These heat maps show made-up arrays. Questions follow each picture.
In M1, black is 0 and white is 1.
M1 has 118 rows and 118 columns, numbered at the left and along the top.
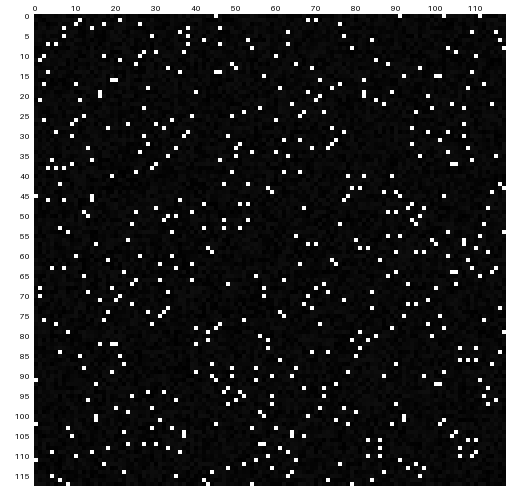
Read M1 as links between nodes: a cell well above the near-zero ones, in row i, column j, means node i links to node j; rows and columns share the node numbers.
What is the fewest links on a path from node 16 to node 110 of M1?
6
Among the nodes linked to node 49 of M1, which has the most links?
node 90
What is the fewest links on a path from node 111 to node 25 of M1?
3
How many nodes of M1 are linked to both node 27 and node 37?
2
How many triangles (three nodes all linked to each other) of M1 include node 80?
1
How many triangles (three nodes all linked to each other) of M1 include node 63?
3
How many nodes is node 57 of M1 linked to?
5
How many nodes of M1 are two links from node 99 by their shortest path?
3
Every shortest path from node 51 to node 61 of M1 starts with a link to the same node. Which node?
node 32
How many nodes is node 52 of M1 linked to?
4
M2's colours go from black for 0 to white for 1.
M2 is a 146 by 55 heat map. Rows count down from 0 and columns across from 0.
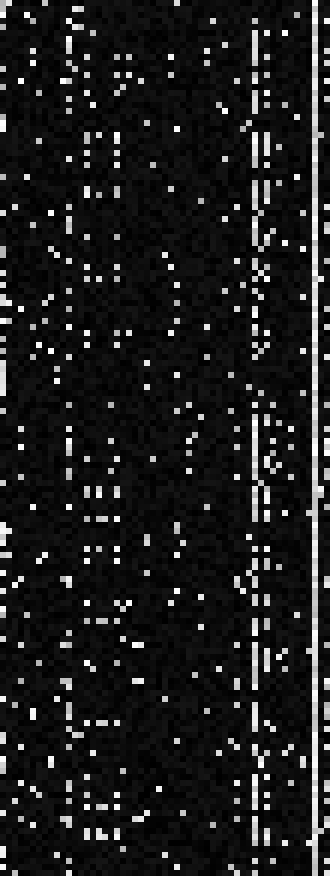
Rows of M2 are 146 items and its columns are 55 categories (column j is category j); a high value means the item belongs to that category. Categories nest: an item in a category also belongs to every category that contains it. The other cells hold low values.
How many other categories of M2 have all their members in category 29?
4
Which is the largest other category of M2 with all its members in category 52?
42
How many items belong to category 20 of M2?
5
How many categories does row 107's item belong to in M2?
9
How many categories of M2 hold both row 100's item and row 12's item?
7
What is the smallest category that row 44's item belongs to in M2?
28
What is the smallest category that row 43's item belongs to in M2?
39
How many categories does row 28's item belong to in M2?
1
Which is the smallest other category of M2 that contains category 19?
14
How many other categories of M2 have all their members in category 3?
4
